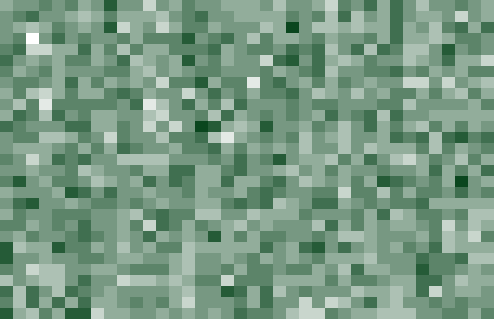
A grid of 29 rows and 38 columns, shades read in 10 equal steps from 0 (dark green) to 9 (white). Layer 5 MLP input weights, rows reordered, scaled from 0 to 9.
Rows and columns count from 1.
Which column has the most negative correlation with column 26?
37
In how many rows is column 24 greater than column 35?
11
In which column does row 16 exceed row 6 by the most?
23
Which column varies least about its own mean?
8
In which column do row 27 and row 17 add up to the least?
18
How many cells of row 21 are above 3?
27
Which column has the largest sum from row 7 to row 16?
12
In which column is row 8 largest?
20
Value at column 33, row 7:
3
